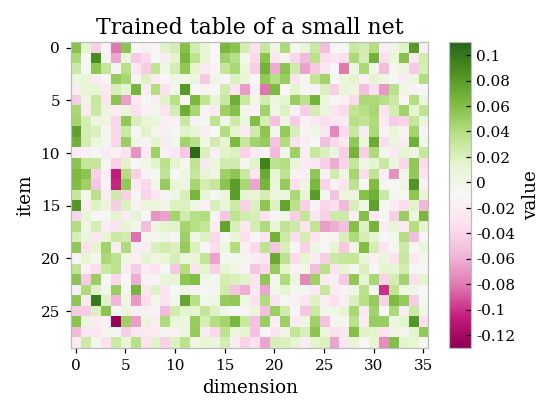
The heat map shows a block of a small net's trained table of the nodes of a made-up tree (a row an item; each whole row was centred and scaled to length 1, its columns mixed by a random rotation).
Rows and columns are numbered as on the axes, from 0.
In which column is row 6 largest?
11
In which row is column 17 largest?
13
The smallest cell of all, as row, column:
26, 4
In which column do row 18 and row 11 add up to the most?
20
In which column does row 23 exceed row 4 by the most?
29
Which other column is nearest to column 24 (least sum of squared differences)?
12
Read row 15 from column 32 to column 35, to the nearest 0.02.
-0.02 -0.04 0.02 -0.06
